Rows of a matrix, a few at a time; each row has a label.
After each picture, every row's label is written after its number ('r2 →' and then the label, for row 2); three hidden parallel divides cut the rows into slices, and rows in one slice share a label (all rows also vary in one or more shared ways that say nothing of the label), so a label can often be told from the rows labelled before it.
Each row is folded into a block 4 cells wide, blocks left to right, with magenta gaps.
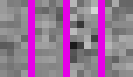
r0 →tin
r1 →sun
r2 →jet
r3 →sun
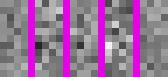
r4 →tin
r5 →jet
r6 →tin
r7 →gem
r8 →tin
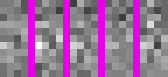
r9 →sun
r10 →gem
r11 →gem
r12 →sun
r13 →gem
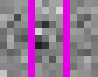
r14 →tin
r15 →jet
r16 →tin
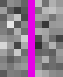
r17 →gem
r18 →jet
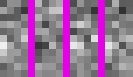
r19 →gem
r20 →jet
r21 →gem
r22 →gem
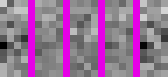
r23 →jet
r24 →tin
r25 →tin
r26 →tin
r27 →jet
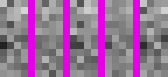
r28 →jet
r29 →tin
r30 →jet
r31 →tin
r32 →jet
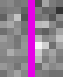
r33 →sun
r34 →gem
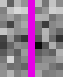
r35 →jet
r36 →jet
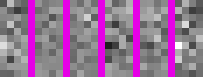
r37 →gem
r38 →tin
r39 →tin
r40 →jet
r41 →tin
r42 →gem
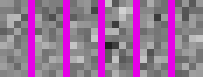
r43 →sun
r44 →sun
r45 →sun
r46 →jet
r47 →sun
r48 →sun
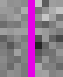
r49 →tin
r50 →jet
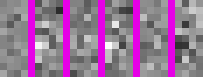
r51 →tin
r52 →gem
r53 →sun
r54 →gem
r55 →tin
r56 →jet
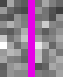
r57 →gem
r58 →gem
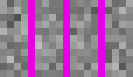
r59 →tin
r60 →sun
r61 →sun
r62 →tin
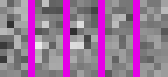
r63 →jet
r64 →gem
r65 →gem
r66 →sun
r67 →tin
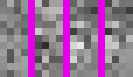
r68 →sun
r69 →jet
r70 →gem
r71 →gem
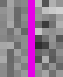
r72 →sun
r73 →jet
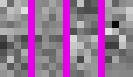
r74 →jet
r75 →tin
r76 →gem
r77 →jet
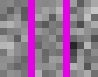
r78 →sun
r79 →tin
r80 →jet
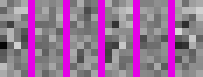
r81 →jet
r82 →tin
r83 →sun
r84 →jet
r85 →tin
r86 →jet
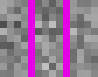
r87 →tin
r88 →sun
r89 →tin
